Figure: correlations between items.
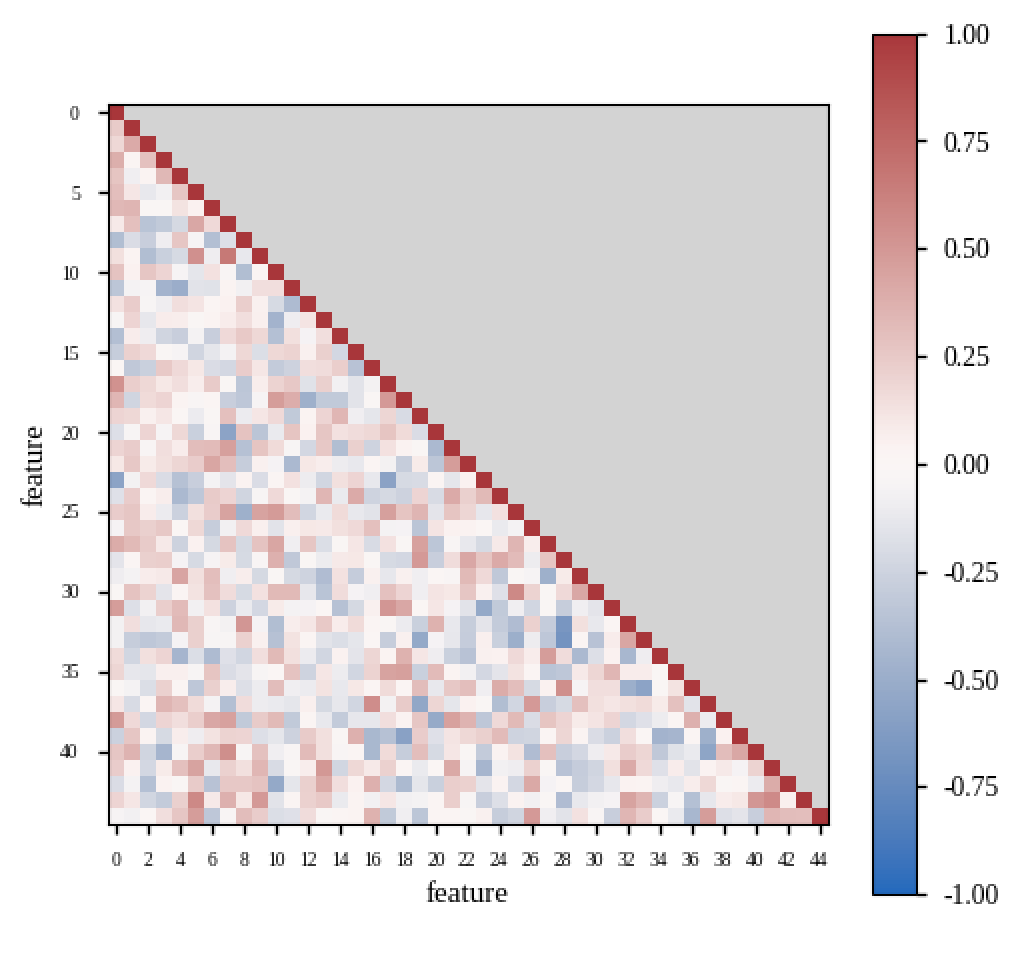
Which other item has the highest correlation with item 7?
9
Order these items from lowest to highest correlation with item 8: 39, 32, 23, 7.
7, 23, 39, 32
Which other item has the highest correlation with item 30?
25
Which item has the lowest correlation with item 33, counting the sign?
28
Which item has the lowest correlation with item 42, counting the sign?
10
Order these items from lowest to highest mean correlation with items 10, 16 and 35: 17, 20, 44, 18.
44, 20, 17, 18
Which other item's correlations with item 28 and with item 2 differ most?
36
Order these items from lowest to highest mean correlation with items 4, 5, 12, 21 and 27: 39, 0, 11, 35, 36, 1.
11, 35, 36, 39, 1, 0
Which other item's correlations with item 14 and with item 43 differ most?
41
